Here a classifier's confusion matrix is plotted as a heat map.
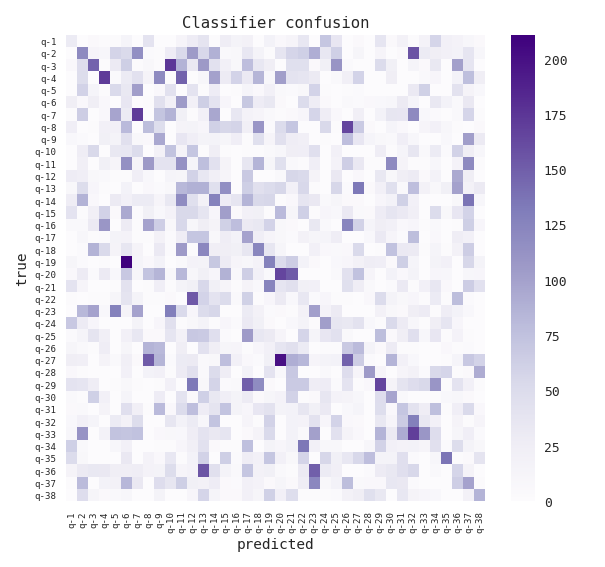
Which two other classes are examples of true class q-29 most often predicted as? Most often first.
q-17, q-12
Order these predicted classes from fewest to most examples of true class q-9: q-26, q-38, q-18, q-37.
q-38, q-18, q-26, q-37
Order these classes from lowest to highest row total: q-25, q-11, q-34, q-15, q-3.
q-34, q-25, q-15, q-11, q-3
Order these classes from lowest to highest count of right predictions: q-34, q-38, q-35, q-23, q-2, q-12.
q-34, q-12, q-38, q-23, q-2, q-35
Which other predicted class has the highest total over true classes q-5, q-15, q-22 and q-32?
q-12
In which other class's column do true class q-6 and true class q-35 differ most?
q-11
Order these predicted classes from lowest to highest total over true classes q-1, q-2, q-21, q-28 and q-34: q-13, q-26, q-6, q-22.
q-26, q-6, q-13, q-22
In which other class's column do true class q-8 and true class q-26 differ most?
q-18
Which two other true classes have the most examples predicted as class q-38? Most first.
q-28, q-27
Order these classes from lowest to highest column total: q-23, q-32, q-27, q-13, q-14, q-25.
q-25, q-27, q-23, q-32, q-14, q-13
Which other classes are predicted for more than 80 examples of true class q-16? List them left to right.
q-4, q-8, q-26
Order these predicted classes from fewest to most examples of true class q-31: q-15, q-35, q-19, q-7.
q-35, q-7, q-19, q-15
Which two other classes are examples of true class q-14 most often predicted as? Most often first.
q-37, q-11
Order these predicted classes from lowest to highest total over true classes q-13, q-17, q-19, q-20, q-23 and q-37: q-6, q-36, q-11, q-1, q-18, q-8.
q-1, q-8, q-18, q-36, q-11, q-6
